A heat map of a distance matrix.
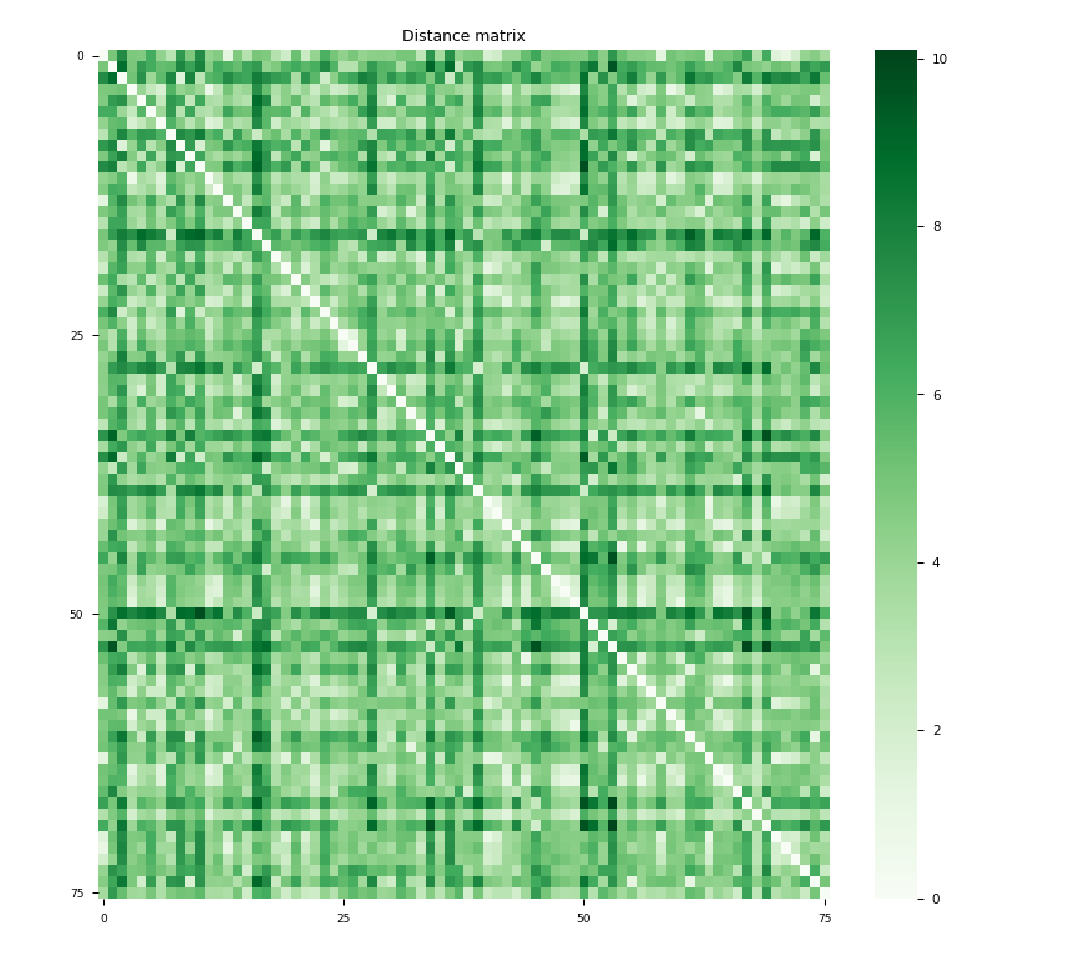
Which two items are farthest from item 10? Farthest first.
50, 16
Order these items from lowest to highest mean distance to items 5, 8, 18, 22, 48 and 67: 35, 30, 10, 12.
12, 30, 10, 35
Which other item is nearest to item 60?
49
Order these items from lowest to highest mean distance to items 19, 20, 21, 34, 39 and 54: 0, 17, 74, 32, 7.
0, 7, 32, 74, 17
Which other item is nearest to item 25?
26
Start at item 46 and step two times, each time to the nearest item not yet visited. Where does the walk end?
37
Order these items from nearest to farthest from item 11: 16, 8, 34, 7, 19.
19, 8, 7, 34, 16
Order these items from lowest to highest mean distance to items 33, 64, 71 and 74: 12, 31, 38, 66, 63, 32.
63, 12, 32, 38, 66, 31
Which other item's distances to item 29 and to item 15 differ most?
73
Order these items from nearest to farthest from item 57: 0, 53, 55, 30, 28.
30, 0, 55, 53, 28
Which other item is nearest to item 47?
48
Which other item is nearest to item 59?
3
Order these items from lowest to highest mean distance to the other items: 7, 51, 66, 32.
66, 32, 51, 7
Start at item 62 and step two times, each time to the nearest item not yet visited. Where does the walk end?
14
